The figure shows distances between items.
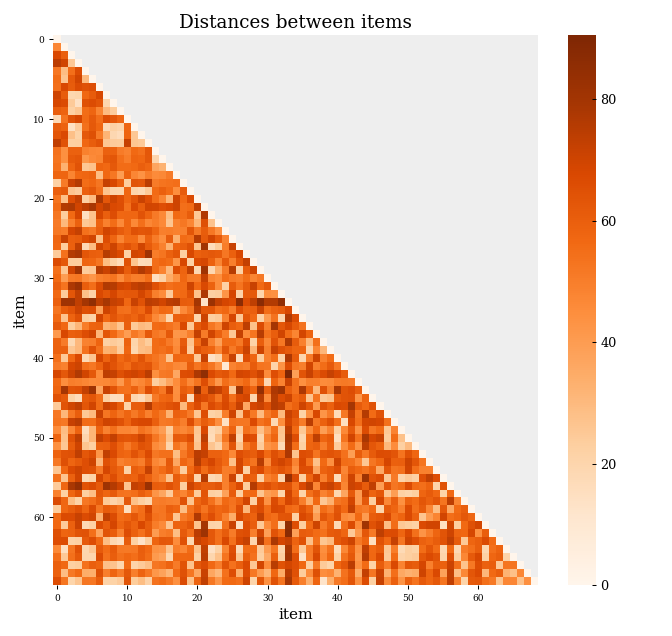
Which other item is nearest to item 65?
35
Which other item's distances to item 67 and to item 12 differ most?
63
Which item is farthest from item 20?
44
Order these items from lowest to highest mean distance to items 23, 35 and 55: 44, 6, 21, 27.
27, 6, 21, 44
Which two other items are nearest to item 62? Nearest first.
42, 17
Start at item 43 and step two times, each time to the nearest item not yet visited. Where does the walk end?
14
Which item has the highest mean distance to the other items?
33
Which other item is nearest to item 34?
60
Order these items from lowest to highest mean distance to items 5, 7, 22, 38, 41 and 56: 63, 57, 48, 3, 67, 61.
57, 61, 67, 48, 63, 3
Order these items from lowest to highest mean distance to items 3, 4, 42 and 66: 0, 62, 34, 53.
62, 53, 34, 0
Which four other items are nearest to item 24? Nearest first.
41, 48, 31, 57
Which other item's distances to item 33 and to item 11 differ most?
2
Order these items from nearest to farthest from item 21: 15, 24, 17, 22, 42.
24, 15, 17, 22, 42
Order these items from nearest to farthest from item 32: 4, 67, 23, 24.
23, 4, 67, 24
